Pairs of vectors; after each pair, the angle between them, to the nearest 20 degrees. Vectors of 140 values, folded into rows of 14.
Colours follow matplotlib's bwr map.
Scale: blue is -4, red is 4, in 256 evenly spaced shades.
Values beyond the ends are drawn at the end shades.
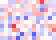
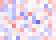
80 degrees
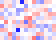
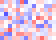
100 degrees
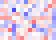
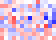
80 degrees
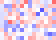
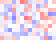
80 degrees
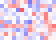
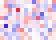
120 degrees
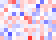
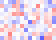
140 degrees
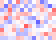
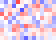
60 degrees
